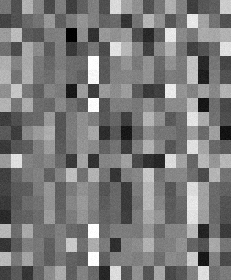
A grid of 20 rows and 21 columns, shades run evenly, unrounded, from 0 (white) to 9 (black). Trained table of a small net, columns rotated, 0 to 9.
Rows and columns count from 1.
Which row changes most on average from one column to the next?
20
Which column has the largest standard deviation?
9
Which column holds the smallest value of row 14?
18
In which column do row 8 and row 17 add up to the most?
19
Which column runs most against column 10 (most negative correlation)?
15
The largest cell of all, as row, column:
3, 7
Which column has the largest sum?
10
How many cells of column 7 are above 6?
5
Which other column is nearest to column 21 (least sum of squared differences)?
12
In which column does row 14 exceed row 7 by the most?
16
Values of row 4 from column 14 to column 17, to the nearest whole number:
7 4 3 5
